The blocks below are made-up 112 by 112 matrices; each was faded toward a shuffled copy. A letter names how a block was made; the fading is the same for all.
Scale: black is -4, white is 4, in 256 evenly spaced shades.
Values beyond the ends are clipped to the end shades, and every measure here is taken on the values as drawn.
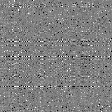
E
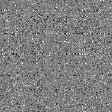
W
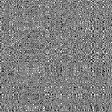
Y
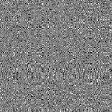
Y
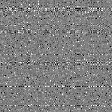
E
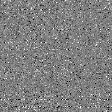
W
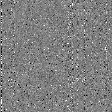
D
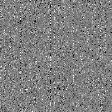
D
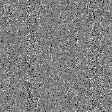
D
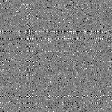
E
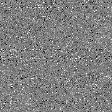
W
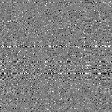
E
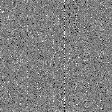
D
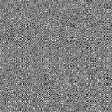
Y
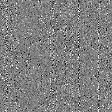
D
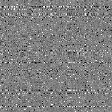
E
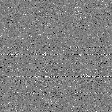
W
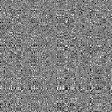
Y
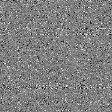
W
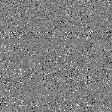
W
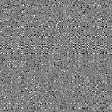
E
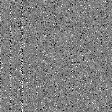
D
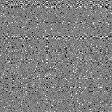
E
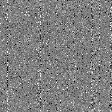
D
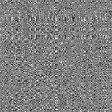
Y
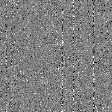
D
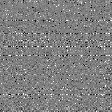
E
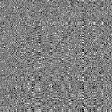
Y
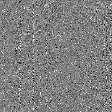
D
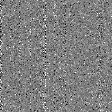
D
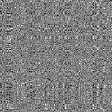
Y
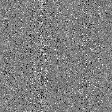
D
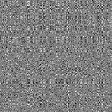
Y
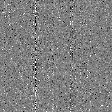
D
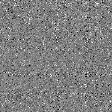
W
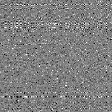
E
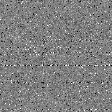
W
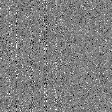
D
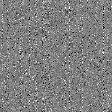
D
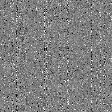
D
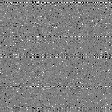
E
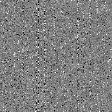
D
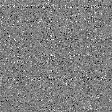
W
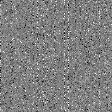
D
